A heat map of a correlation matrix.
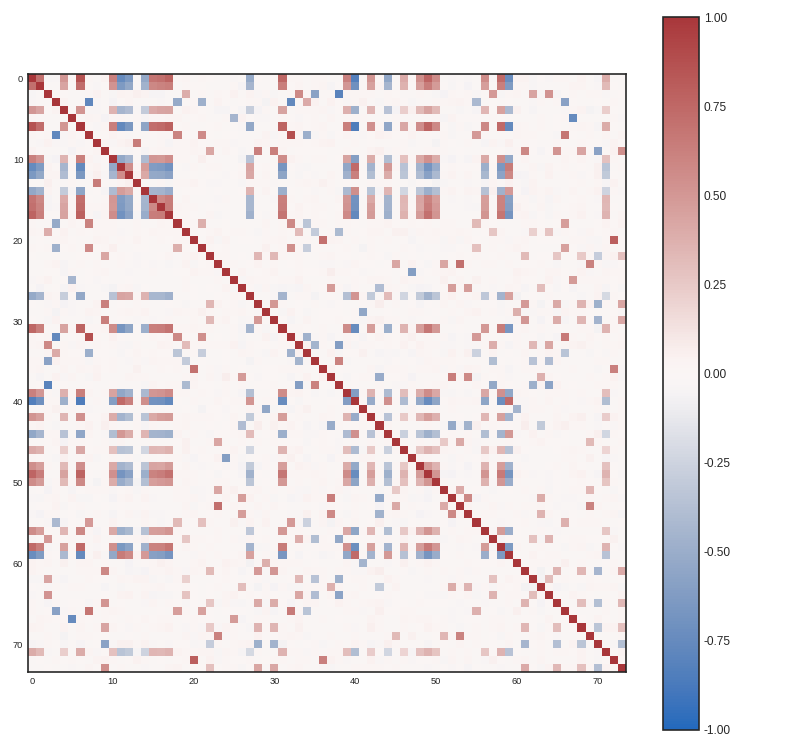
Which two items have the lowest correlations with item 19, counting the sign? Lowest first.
38, 35
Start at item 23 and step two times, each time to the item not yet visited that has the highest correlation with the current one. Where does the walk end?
69
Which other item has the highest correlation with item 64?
2
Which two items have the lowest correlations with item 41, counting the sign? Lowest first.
29, 60
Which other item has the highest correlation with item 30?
9
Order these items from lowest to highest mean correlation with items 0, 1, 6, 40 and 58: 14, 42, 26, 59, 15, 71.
59, 14, 26, 71, 42, 15
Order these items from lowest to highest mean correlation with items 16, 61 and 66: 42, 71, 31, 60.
60, 71, 42, 31
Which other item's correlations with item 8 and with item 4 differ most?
13
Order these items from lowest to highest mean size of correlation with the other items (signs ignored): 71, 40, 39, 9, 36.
36, 9, 71, 39, 40
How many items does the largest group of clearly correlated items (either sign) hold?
25
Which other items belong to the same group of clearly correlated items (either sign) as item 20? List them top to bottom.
36, 72
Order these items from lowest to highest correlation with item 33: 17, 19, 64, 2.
17, 19, 64, 2
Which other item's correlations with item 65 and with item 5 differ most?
67
